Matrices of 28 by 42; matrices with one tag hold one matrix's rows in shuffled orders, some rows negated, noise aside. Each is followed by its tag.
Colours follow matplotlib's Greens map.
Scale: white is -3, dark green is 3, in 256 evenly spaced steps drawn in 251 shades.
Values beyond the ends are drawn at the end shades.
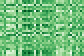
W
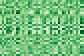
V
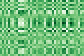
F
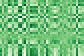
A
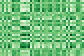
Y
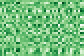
V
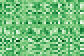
V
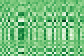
F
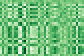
A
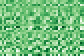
V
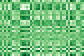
Y
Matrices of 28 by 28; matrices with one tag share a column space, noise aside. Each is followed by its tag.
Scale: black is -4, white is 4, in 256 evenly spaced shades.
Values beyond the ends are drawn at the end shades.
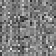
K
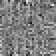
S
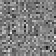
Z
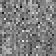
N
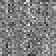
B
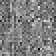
K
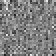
S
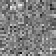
S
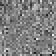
S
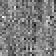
K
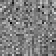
N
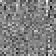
S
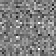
Z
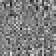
S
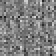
K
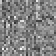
K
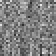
B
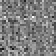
K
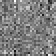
S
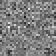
Z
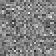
Z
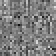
K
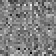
S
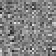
Z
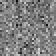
B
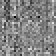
K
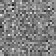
Z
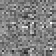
Z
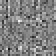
K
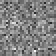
Z
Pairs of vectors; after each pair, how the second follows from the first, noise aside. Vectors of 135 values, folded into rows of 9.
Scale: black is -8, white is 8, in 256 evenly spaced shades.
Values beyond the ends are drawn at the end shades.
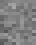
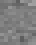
reversed, negated, partly zeroed.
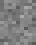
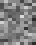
scaled up.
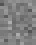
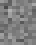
shuffled.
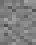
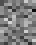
scaled up.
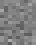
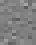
reversed, partly zeroed.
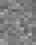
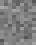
sign-scrambled.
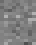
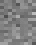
sign-scrambled.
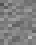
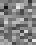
reversed, negated, scaled up.
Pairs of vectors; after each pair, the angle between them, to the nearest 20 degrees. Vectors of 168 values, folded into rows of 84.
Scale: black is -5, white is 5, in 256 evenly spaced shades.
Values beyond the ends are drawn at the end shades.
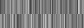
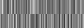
100 degrees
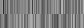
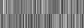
140 degrees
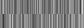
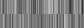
140 degrees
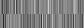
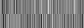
20 degrees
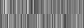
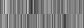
20 degrees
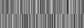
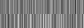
80 degrees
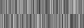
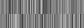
80 degrees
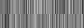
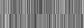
160 degrees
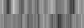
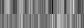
140 degrees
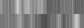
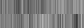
140 degrees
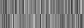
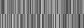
100 degrees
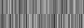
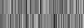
40 degrees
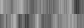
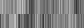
40 degrees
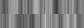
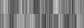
160 degrees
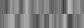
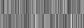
120 degrees
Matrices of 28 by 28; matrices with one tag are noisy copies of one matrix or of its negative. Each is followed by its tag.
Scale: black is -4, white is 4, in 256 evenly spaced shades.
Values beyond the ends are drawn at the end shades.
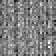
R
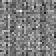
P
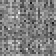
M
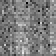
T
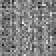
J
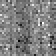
T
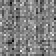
M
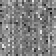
J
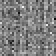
M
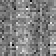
T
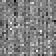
R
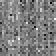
M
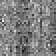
T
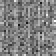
R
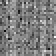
P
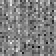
M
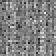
P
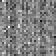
P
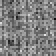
M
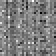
P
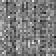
P
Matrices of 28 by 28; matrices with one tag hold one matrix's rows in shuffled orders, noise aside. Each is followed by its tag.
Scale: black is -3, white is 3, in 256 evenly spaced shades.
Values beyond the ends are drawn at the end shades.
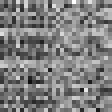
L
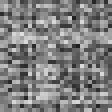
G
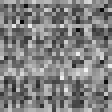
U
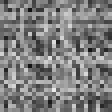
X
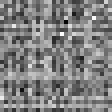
U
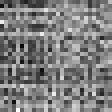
L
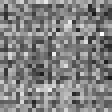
X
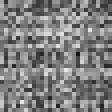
X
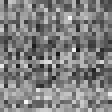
X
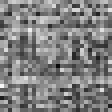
G
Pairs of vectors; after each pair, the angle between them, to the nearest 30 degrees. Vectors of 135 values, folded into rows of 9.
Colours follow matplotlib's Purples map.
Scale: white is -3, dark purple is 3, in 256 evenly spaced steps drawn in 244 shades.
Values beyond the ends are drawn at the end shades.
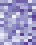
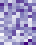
30 degrees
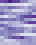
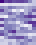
30 degrees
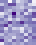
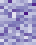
120 degrees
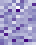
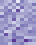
30 degrees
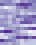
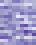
150 degrees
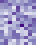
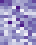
30 degrees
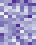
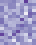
60 degrees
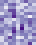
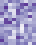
150 degrees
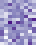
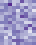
60 degrees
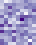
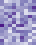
60 degrees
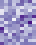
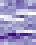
90 degrees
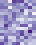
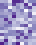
30 degrees
